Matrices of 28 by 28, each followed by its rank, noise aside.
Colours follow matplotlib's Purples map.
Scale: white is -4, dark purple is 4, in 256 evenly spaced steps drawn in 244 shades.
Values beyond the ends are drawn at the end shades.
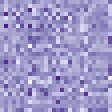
four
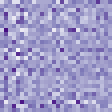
four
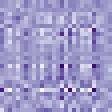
two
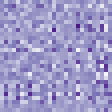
four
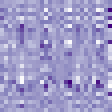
three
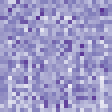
six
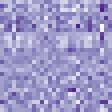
four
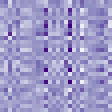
two
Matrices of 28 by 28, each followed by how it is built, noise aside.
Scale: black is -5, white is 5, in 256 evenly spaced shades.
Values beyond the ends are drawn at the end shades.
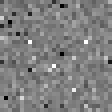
sparse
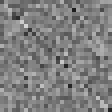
diagonal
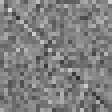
diagonal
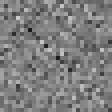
diagonal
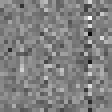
uneven columns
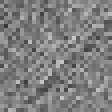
Hankel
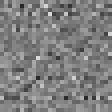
uneven rows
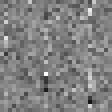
uneven columns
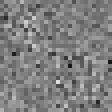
block diagonal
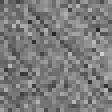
Toeplitz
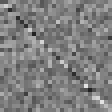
diagonal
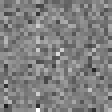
uneven columns
